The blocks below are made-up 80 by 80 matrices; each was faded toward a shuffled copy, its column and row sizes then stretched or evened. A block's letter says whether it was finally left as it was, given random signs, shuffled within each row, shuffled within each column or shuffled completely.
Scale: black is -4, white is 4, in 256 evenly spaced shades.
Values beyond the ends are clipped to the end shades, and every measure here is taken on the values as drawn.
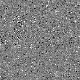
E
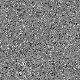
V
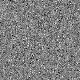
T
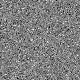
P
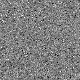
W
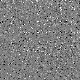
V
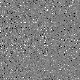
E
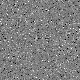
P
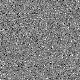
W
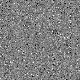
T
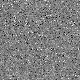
W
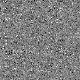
E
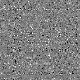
E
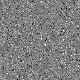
T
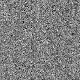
T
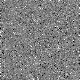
T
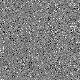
E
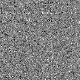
V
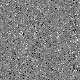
T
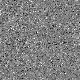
W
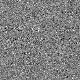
W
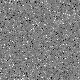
P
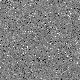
P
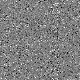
T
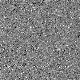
W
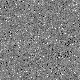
P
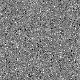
T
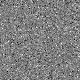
P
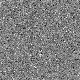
P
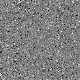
T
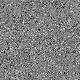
W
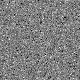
P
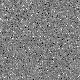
P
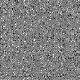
E
